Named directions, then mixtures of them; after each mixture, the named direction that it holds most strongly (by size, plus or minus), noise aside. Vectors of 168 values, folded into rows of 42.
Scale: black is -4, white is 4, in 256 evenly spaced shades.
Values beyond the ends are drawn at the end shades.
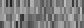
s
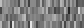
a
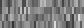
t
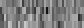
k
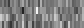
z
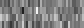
z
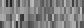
s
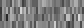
t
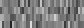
a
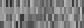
s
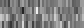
z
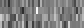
z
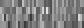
k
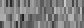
s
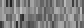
s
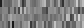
t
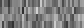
t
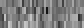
k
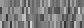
a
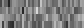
z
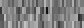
k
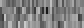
k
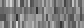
s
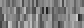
k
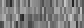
s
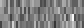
t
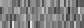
a
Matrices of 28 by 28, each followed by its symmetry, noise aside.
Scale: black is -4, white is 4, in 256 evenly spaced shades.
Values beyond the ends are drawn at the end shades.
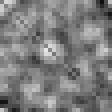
symmetric.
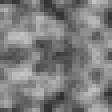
mirrored top to bottom.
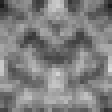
mirrored left to right.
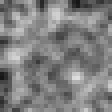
symmetric.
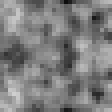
mirrored top to bottom.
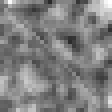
symmetric across the other diagonal.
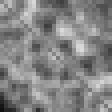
symmetric across the other diagonal.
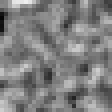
antisymmetric.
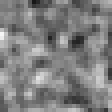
antisymmetric.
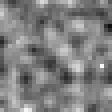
antisymmetric.
